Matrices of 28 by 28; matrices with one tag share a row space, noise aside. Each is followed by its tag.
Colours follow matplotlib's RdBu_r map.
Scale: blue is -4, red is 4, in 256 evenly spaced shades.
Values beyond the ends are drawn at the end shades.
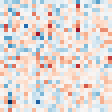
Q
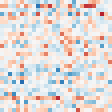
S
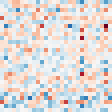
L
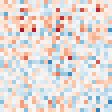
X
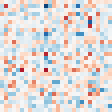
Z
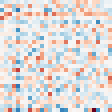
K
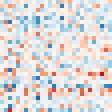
Q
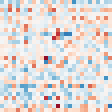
X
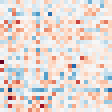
Q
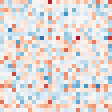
K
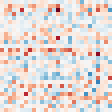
X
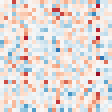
X
